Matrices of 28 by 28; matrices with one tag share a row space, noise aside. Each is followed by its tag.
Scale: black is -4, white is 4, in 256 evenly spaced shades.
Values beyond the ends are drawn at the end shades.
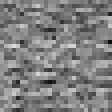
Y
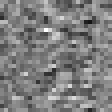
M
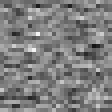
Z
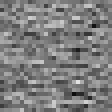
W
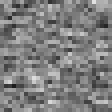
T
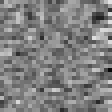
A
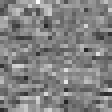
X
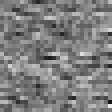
Y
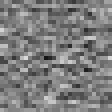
M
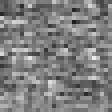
W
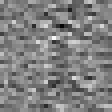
M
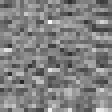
T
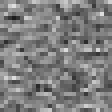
Z
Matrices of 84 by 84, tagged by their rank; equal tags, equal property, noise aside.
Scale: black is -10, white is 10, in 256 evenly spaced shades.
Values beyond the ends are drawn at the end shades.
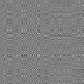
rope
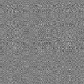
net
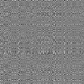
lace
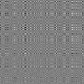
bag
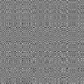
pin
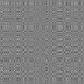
rope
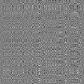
lace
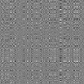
pin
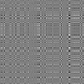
bag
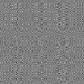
lace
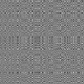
rope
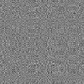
net
